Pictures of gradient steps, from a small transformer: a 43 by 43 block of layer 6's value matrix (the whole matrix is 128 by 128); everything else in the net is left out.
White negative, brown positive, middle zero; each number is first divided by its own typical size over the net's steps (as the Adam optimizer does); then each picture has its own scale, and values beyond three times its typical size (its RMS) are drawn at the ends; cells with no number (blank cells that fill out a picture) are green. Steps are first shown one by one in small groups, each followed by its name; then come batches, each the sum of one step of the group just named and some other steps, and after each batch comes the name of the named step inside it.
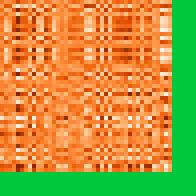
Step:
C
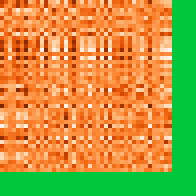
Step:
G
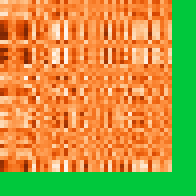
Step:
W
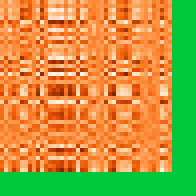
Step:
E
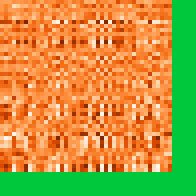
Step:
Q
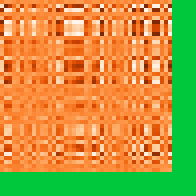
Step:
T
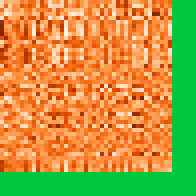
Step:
W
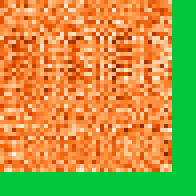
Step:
G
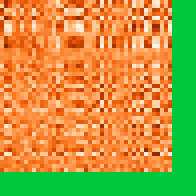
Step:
T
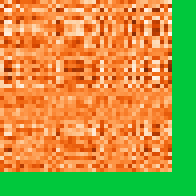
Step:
T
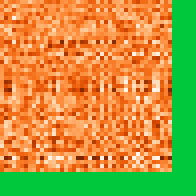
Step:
Q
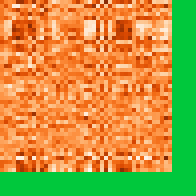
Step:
C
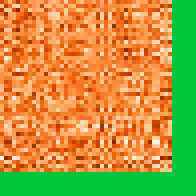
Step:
C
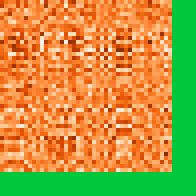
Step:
G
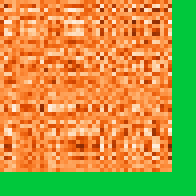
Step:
T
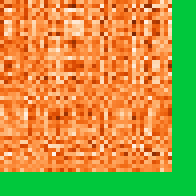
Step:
T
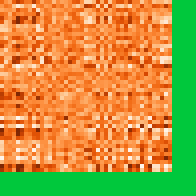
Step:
C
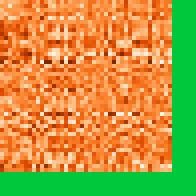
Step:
W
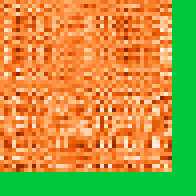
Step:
C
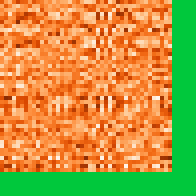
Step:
E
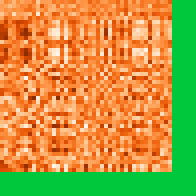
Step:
W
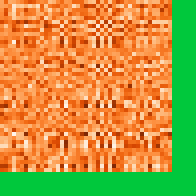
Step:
Q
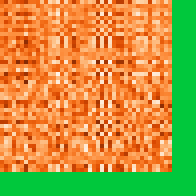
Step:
Q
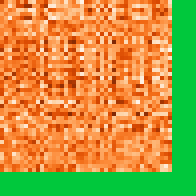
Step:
G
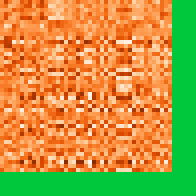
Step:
E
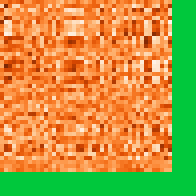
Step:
T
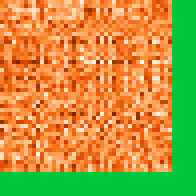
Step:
Q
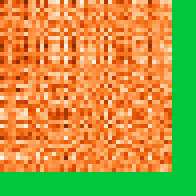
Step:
G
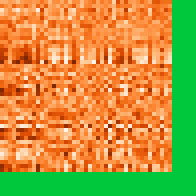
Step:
W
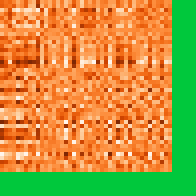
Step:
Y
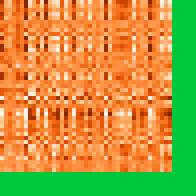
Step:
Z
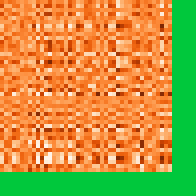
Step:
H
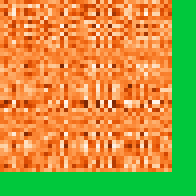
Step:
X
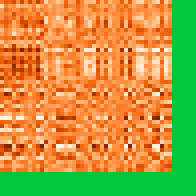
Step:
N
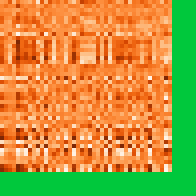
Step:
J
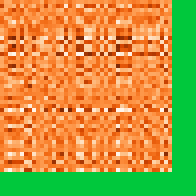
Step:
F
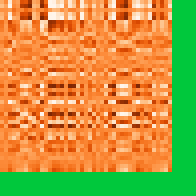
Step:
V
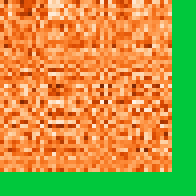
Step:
V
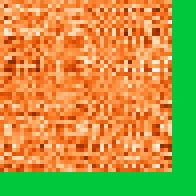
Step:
N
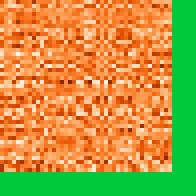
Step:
F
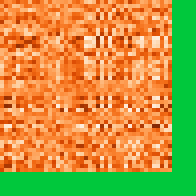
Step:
F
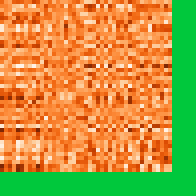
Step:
H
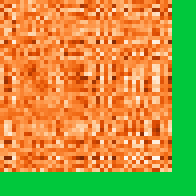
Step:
X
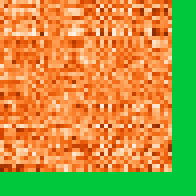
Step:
J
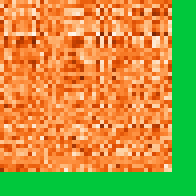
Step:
J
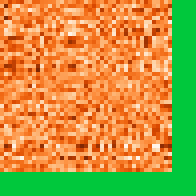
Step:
N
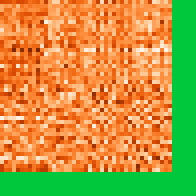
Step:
N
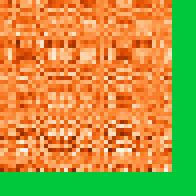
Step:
J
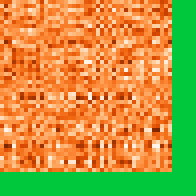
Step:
N
